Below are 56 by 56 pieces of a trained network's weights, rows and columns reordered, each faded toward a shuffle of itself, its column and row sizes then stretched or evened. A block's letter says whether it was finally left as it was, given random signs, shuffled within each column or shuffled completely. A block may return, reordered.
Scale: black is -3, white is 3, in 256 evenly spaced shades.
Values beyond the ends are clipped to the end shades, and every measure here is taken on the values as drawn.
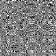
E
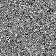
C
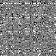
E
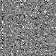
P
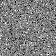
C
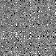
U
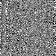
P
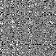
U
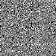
U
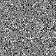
U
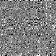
E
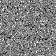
C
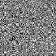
E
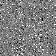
P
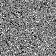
C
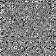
U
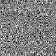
E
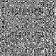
E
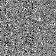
P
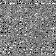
U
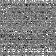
E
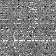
E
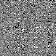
U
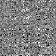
E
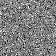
C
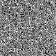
P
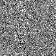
P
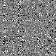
U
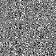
U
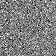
C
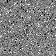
C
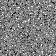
C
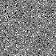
U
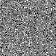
P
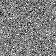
C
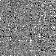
U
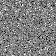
C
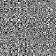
E
